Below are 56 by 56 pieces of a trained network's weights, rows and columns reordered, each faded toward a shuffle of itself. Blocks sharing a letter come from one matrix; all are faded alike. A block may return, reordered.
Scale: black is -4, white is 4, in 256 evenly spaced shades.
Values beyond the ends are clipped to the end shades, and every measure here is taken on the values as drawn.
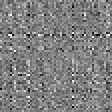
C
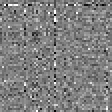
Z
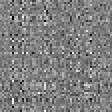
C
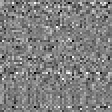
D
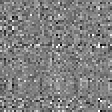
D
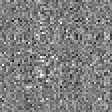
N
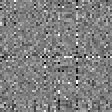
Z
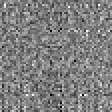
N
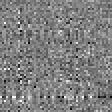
Z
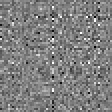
Z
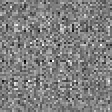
N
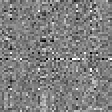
Z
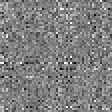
D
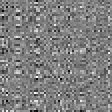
D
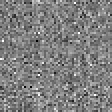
N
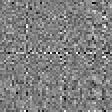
Z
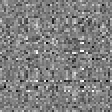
D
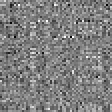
N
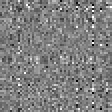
Z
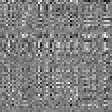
D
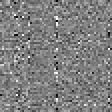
Z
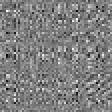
D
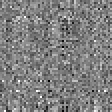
N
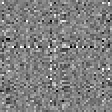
Z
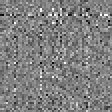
Z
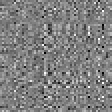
C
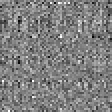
N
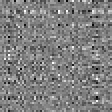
D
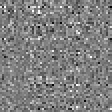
C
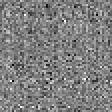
N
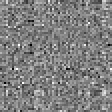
N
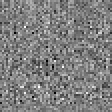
N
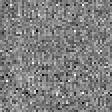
N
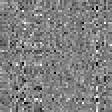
Z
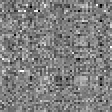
N
